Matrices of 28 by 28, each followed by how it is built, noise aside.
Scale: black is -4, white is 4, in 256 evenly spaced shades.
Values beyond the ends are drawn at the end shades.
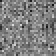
blocks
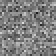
blocks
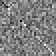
diagonal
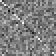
diagonal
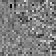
upper triangular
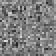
blocks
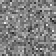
noise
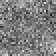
smooth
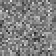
noise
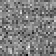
blocks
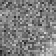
smooth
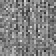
blocks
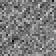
Hankel
